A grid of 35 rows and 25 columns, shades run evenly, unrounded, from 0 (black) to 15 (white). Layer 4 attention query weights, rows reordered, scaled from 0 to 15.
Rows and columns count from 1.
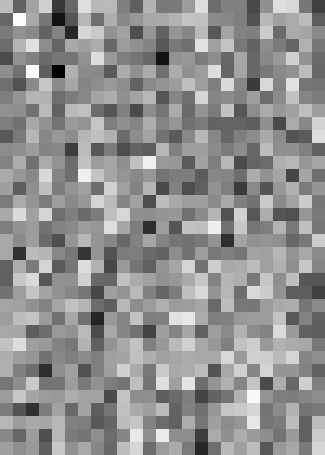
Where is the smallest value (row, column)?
6, 5
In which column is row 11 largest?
25
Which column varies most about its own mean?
20
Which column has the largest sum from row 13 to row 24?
7
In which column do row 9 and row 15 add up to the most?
4
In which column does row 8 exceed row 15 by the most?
16
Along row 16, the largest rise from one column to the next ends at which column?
13
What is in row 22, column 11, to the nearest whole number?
10
